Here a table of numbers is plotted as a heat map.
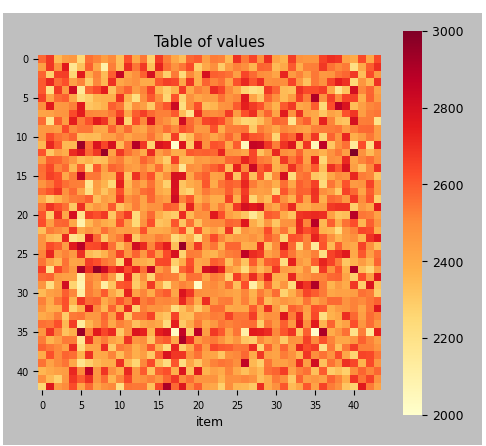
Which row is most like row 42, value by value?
38
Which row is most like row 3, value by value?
19
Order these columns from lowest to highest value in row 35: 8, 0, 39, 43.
0, 39, 8, 43
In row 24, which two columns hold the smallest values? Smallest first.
35, 33
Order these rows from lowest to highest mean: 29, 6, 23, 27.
29, 23, 6, 27
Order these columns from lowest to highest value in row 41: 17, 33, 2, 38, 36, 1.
2, 1, 36, 38, 33, 17
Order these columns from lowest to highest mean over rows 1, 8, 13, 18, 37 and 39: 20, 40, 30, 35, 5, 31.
5, 20, 30, 31, 40, 35
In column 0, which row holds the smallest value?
42
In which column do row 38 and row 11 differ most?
17
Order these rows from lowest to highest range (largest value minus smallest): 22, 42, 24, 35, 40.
22, 40, 42, 24, 35
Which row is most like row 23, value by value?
32
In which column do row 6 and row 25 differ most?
14
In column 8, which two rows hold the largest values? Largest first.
12, 27
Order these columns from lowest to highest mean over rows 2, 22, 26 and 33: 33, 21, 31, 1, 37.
1, 37, 21, 31, 33
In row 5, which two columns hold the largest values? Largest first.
35, 26
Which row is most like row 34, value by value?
37
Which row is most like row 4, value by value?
20
